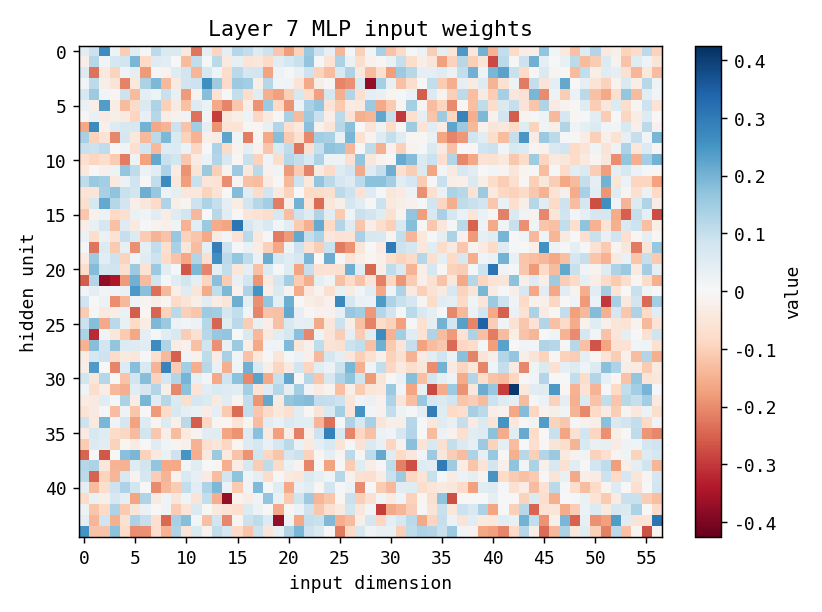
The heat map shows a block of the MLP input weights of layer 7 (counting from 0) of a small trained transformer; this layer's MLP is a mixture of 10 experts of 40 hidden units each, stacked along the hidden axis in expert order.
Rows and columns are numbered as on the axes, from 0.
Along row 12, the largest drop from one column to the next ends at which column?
9
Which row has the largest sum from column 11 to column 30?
19
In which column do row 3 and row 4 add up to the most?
12
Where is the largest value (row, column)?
31, 42
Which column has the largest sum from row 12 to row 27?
15
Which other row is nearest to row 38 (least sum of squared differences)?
28
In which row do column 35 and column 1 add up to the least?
26
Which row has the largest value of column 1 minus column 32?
38
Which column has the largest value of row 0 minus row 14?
50
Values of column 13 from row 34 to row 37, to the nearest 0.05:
0 0.05 -0.05 0.15
